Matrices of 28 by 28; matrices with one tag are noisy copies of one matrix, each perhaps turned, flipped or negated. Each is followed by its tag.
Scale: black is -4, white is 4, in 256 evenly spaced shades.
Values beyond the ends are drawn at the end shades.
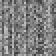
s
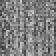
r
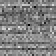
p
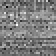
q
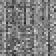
p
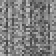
p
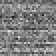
s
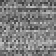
p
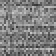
p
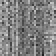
q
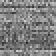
p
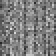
r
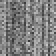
p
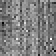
q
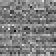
r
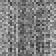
q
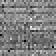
p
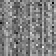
s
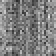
q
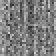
r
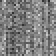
p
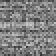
r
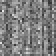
s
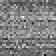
q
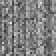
s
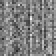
s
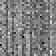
p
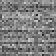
s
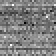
p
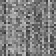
p
